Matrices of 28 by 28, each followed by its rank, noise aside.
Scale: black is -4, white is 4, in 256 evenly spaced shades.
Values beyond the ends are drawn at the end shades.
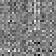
four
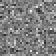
seven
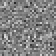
seven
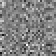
four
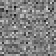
five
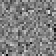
seven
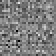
six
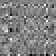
four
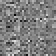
four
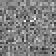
six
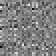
four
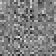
five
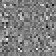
five
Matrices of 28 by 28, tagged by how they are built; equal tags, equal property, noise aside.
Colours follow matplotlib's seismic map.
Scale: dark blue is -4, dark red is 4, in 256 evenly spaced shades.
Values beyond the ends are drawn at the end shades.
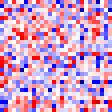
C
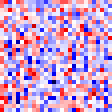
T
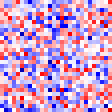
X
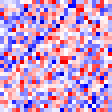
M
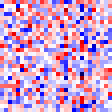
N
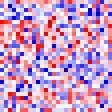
T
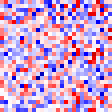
X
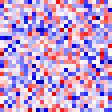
X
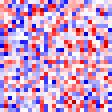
T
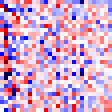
N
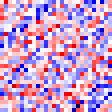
M
